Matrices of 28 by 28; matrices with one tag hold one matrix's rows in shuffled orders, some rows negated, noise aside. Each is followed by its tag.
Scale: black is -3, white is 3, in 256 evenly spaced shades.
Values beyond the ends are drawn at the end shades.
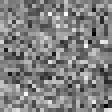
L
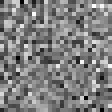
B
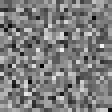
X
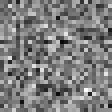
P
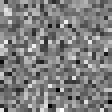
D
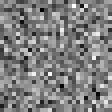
B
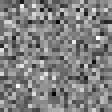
B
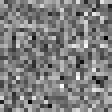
B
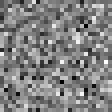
B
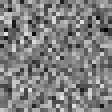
X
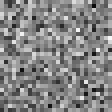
B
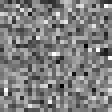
L
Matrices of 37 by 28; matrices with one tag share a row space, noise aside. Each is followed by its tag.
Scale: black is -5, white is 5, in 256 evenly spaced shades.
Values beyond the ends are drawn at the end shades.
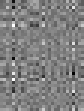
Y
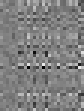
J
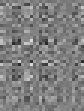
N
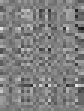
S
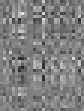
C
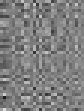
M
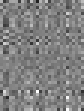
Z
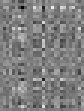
C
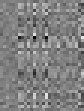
J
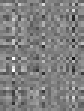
Y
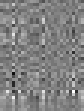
Y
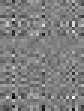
Y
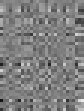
S
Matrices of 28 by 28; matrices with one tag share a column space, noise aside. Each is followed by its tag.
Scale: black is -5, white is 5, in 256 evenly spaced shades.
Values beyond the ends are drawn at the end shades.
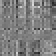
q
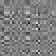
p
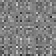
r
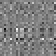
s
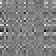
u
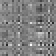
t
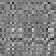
s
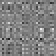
s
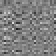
p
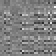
p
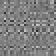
u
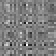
t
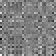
r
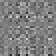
r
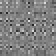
u
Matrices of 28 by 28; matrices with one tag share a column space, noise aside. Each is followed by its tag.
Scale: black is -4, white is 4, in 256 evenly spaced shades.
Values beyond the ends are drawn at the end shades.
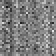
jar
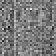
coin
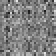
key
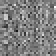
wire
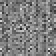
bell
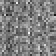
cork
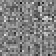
cork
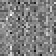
cork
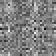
bell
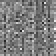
bell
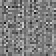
jar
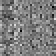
wire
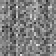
wire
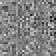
cork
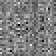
bell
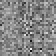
bell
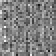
key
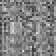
cork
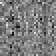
cork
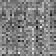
coin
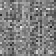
coin
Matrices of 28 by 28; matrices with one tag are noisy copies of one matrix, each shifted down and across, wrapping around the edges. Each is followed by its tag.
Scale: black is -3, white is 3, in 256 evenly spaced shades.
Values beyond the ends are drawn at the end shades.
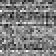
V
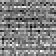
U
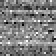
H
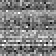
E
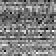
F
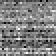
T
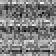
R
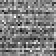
U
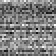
F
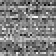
H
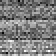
E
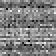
E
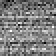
F
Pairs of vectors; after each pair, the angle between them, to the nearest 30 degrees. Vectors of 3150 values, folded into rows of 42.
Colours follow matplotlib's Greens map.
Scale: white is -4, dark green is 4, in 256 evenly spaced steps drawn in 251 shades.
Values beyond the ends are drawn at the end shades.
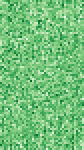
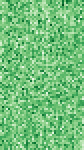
30 degrees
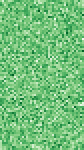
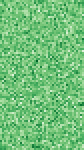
150 degrees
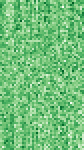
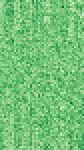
150 degrees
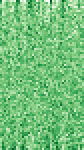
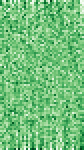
90 degrees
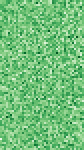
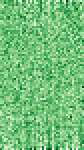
120 degrees
